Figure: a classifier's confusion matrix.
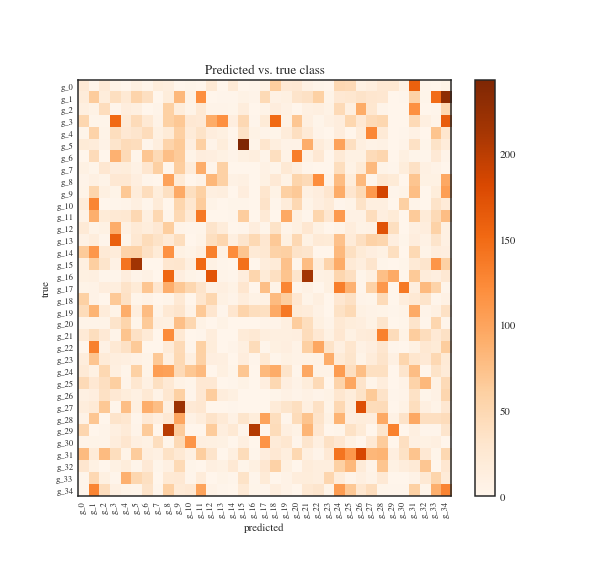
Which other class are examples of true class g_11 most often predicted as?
g_24
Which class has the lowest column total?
g_14
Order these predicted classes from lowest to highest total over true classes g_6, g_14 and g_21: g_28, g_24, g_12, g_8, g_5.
g_5, g_24, g_12, g_28, g_8
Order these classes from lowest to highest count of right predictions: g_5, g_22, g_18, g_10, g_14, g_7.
g_10, g_5, g_7, g_18, g_22, g_14
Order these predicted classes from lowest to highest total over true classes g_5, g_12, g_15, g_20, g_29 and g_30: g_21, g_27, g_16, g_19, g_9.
g_27, g_19, g_16, g_9, g_21
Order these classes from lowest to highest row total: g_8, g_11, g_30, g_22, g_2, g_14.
g_2, g_30, g_22, g_8, g_11, g_14
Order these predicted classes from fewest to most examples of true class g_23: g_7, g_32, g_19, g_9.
g_19, g_32, g_9, g_7
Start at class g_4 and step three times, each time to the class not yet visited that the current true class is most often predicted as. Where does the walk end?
g_28
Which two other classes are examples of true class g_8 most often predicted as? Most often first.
g_22, g_34
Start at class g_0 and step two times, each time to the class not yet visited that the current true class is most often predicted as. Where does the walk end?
g_26
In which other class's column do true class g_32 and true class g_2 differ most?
g_31
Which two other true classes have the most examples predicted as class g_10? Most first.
g_30, g_24
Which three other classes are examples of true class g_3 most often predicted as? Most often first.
g_34, g_18, g_13
